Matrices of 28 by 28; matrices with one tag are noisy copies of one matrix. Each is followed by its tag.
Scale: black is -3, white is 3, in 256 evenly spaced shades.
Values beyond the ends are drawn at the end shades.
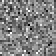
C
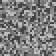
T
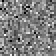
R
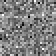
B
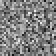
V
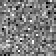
B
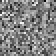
T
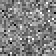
V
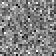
R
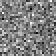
V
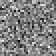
R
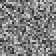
C
